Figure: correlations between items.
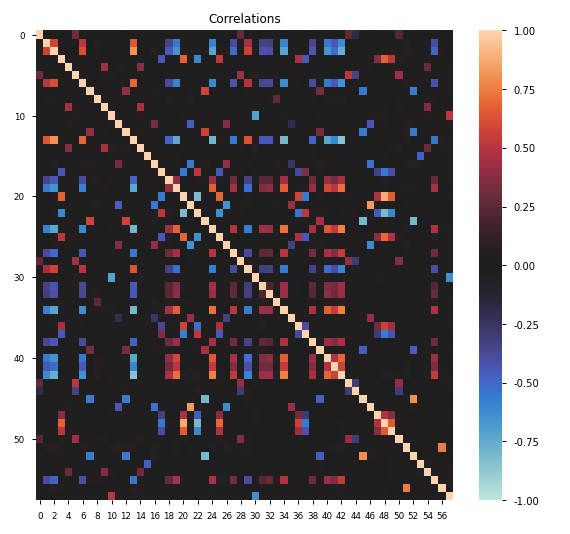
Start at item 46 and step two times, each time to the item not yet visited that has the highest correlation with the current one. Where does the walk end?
35
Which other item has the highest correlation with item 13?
2
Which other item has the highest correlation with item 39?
23
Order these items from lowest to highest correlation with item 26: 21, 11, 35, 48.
21, 35, 48, 11
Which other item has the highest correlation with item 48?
20
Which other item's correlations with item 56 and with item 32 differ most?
51
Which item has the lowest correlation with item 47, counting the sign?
22
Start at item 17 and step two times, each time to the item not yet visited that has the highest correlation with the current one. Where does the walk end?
37
